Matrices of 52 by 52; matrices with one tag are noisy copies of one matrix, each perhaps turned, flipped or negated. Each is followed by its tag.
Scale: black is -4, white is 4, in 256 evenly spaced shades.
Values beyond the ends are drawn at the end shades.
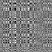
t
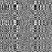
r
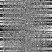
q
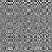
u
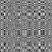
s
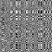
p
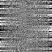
q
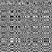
p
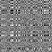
p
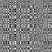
t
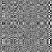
u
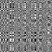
p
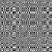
s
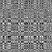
t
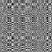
s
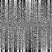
q
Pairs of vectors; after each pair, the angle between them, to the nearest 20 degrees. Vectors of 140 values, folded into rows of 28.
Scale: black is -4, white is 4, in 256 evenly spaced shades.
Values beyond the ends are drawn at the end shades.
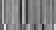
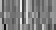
140 degrees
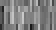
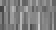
40 degrees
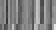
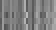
60 degrees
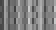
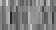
80 degrees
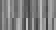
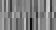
100 degrees
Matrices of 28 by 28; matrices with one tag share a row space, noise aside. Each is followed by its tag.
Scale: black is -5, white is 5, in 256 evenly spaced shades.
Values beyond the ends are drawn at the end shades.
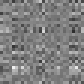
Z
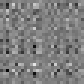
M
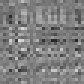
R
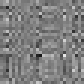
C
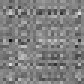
R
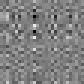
M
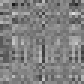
Z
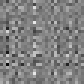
M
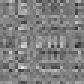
R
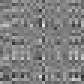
Z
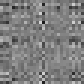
Z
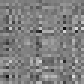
C
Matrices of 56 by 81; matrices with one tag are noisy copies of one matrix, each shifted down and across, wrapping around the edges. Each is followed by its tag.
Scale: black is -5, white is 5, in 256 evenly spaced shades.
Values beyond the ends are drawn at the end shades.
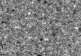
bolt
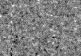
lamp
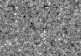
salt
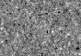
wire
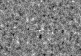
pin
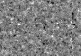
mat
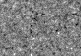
lamp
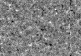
mat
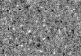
wire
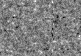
lamp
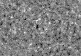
pin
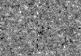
lamp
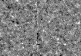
mat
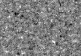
bolt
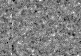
mat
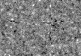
lamp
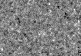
salt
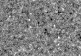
salt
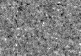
lamp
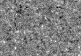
lamp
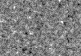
bolt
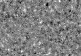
pin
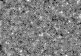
mat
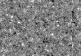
mat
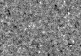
salt
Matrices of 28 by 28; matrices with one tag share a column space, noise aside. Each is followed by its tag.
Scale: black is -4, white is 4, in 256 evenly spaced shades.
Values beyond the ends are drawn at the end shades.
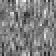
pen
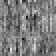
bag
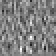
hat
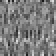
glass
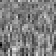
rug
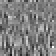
rug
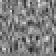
hat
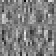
glass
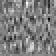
hat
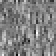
glass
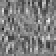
hat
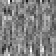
bag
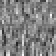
glass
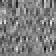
hat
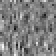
rug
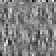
glass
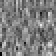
pen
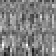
rug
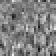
rug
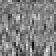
rug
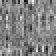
bag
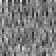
pen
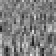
rug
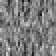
pen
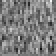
hat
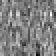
pen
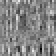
bag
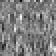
rug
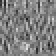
hat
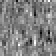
glass
